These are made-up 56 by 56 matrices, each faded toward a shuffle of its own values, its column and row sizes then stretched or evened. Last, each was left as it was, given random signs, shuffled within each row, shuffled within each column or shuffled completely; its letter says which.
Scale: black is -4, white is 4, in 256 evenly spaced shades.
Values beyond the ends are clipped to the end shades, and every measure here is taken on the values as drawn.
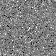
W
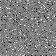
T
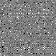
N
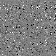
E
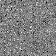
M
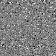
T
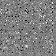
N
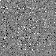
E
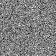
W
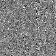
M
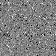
T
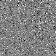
E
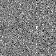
M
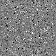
M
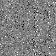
M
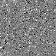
E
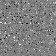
T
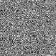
N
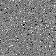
T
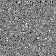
T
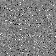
T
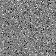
M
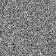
M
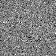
T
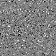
T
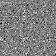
E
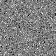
W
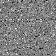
T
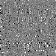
N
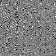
E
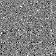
E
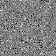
T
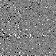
N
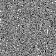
M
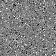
M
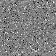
W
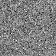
W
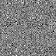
N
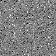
M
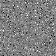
M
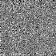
E
